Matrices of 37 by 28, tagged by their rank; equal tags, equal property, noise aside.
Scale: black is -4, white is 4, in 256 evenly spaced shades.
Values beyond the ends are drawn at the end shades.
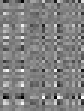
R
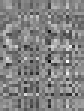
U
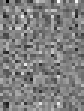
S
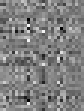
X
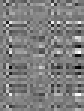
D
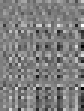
D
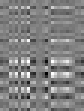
R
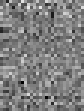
S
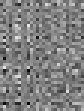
X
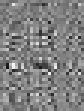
U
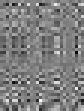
D
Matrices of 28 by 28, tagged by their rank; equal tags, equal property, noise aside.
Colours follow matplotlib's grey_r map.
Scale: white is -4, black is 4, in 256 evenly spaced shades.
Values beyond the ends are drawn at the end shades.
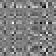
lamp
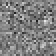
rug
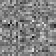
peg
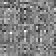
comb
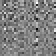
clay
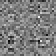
peg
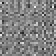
clay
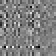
lamp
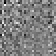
comb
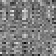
clay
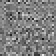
rug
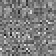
rug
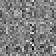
peg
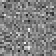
peg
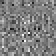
peg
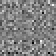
peg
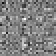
comb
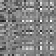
lamp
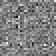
rug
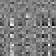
lamp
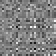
clay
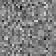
rug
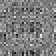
clay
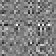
clay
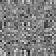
comb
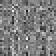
peg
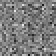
peg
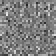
rug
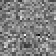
rug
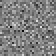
rug
